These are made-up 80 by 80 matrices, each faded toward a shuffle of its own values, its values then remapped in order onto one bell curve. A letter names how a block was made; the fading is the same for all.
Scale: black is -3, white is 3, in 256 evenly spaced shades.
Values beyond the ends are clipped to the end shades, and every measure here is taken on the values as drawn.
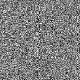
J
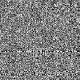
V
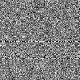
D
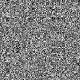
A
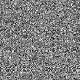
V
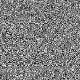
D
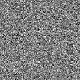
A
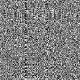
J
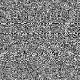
D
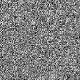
J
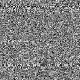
D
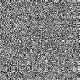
A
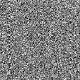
J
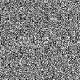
J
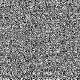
D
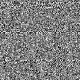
V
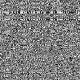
D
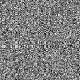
A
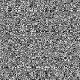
D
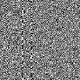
J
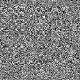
D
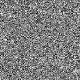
V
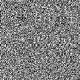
A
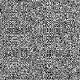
J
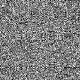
V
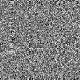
A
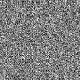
A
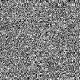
A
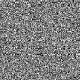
D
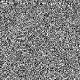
V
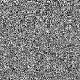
V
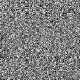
D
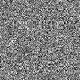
A
